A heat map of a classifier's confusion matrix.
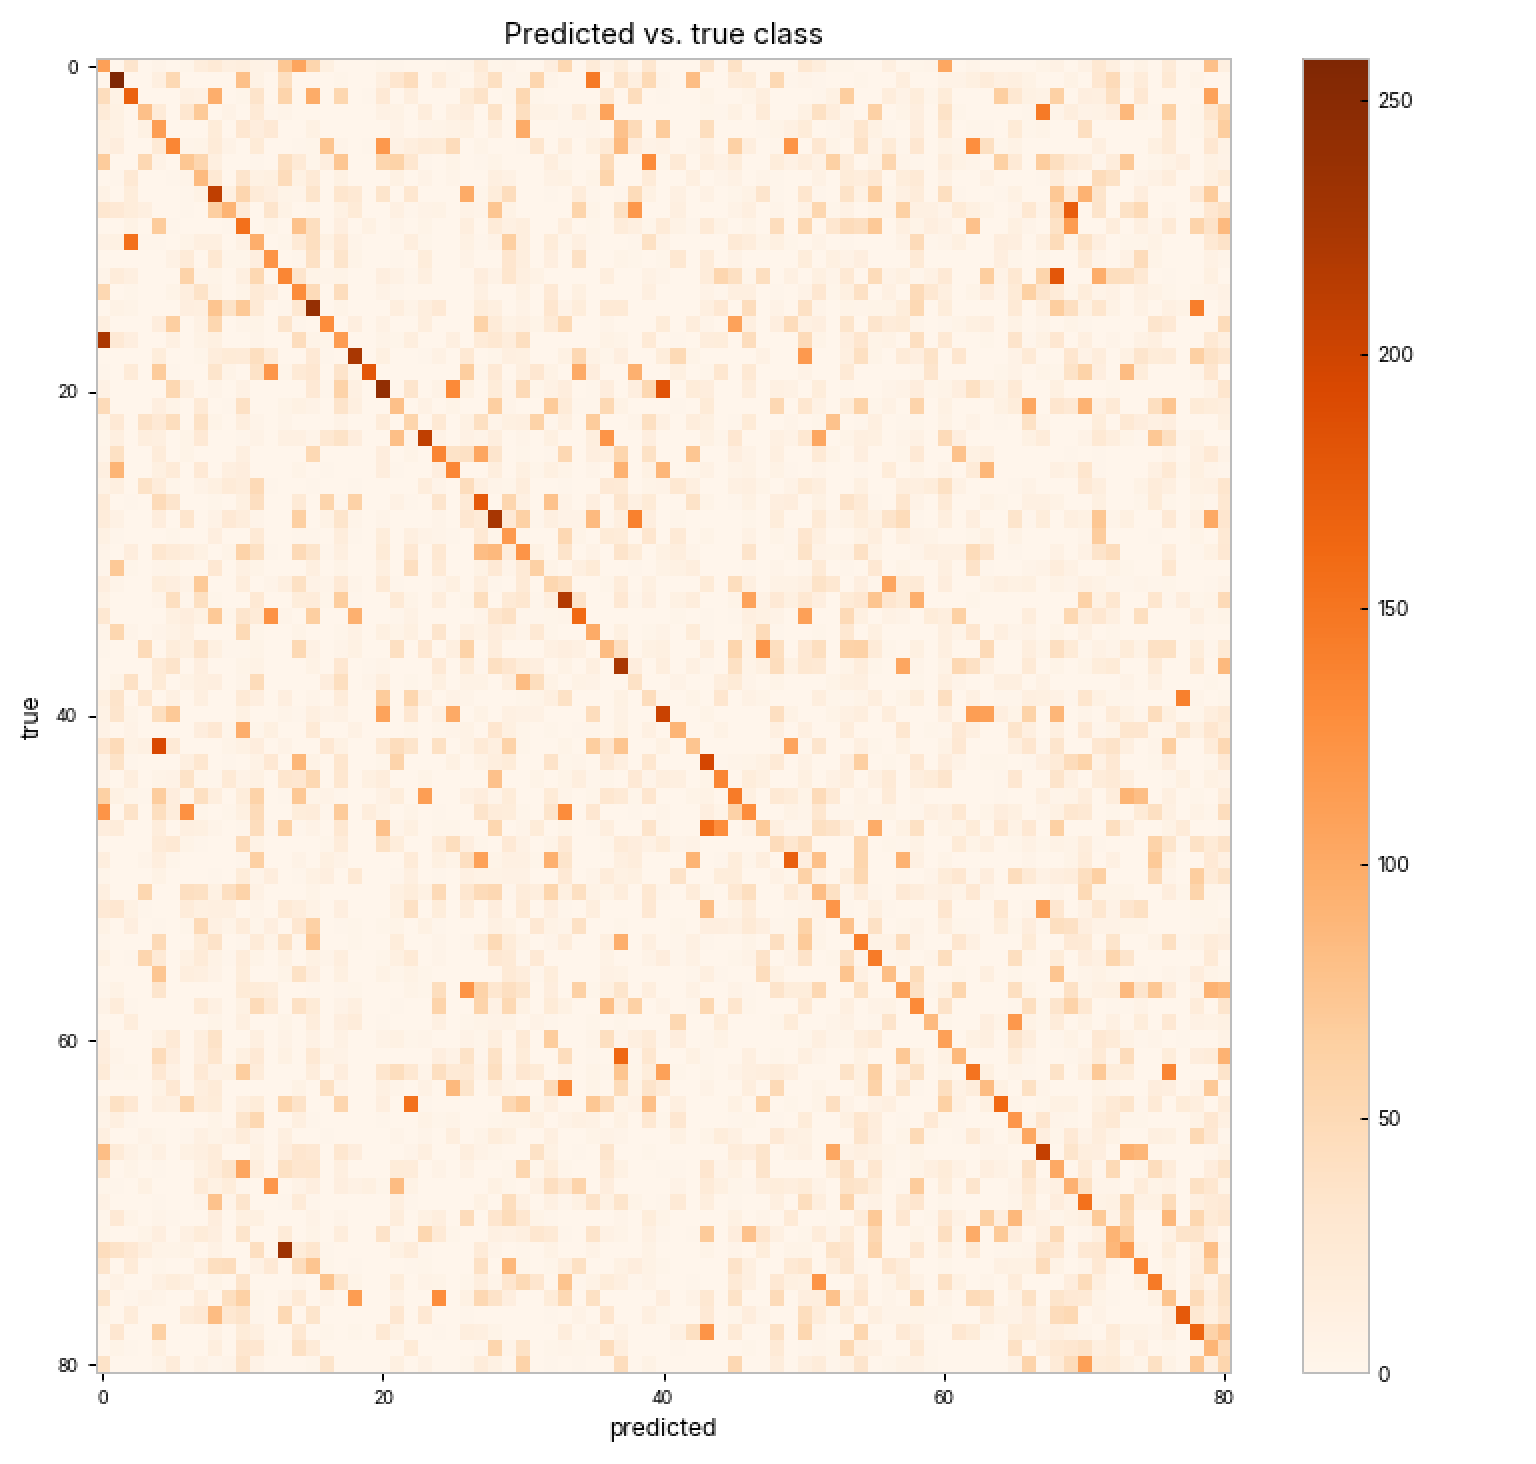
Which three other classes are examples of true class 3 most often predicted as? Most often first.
67, 36, 73
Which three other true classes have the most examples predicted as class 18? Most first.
76, 34, 27
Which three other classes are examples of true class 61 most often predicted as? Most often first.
37, 80, 57
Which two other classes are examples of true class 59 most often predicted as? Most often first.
65, 41
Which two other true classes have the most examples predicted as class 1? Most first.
25, 31
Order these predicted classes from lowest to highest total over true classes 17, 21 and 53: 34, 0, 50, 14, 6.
6, 34, 14, 50, 0
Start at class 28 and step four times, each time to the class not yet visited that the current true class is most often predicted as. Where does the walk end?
32
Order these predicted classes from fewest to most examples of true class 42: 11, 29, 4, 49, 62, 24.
62, 11, 24, 29, 49, 4
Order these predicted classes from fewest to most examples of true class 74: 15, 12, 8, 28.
28, 12, 8, 15
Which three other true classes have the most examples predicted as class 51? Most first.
75, 23, 49
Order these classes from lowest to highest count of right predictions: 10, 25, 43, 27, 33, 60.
60, 25, 10, 27, 43, 33
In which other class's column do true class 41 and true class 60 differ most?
10
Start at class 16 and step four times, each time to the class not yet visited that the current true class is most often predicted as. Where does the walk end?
47
